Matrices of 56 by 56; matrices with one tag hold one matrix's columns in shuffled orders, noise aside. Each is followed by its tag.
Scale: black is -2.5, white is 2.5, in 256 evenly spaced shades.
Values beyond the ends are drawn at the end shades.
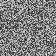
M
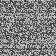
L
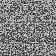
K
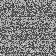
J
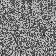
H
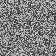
M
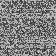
L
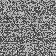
K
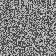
H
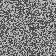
M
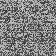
K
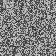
H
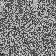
H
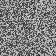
M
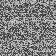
J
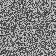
M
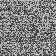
K
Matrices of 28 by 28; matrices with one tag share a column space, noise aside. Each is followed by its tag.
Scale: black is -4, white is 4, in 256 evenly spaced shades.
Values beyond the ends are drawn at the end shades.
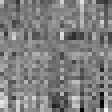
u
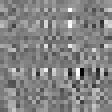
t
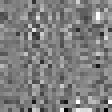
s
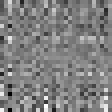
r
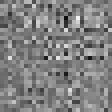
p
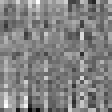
u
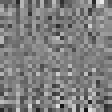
r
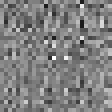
p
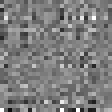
s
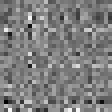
s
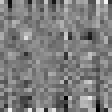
u
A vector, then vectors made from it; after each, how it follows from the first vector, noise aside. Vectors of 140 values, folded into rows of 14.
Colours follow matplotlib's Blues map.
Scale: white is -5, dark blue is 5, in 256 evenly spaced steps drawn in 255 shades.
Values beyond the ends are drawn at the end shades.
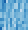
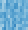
negated, shrunk.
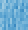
negated, shrunk.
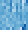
reversed, partly zeroed.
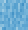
negated, shrunk.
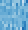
reversed, partly zeroed.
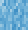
wrapped around, negated, shrunk.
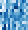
negated, scaled up.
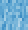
wrapped around, negated, shrunk.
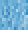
wrapped around, negated, shrunk.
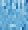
reversed, partly zeroed.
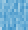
negated, shrunk.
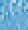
wrapped around, partly zeroed.
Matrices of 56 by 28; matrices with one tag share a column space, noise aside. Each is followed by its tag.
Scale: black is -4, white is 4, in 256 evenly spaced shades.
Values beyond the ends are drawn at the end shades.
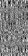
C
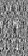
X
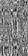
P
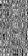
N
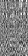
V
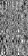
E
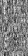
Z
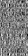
N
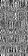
C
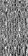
P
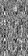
X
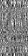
C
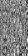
P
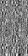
P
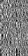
N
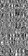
N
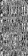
Z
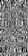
C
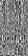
E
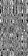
Z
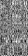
E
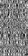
N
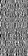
N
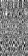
V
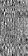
P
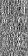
Z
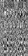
V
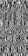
C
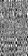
V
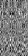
V
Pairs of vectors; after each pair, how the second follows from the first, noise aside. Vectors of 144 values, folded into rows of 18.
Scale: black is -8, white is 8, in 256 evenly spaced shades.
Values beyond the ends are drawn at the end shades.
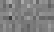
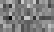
scaled up.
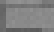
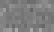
negated, partly zeroed.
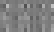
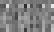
scaled up.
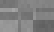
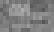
wrapped around, negated.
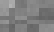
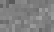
negated, partly zeroed.
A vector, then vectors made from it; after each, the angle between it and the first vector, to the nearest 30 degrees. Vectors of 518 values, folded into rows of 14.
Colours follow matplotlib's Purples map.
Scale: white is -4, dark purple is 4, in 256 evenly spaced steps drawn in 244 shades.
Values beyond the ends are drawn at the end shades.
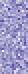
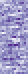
60 degrees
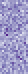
60 degrees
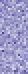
150 degrees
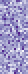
120 degrees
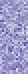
60 degrees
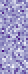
150 degrees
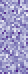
120 degrees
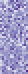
60 degrees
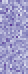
90 degrees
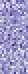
120 degrees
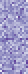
90 degrees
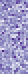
150 degrees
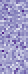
150 degrees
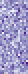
60 degrees
